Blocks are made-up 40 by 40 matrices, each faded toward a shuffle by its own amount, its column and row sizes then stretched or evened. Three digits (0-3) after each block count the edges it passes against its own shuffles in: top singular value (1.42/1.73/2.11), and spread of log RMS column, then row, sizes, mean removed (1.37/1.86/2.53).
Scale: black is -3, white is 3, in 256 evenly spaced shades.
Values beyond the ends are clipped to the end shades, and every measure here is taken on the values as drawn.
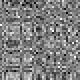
3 0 0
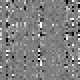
1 3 1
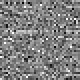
2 0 1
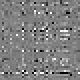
3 2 3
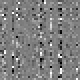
2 3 1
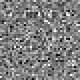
1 0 1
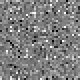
1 1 1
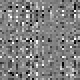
3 3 2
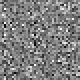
0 2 0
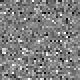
0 0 2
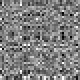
3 2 2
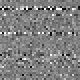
2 0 3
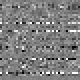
3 1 3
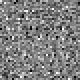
0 0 1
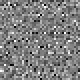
2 0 2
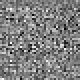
1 0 2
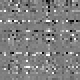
1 2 3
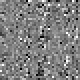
1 2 1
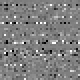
0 1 3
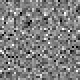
2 0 1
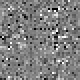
0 2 2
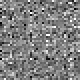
1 2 1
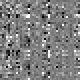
2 3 2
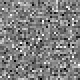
1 0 0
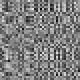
3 2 2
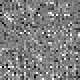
1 0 1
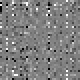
0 3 2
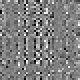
3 3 1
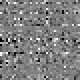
1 2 3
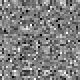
2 0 0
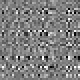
3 2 3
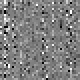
1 3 0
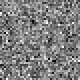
0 0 1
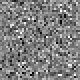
0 1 0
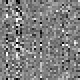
1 3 0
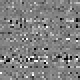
1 1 3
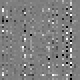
2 3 1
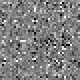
0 2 1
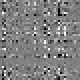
2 3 3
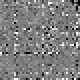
0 3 3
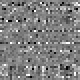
2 0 3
